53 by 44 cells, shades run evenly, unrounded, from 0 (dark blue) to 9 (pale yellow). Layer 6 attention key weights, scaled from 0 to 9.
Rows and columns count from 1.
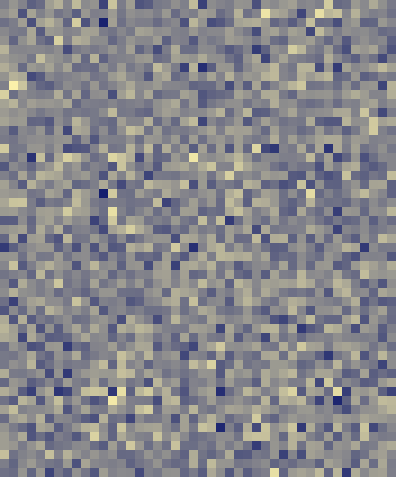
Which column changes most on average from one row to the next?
38
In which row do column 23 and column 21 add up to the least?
8
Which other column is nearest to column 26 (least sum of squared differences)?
10
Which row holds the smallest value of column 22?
28
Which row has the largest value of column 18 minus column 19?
23
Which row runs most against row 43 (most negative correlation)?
17
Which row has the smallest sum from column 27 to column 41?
51
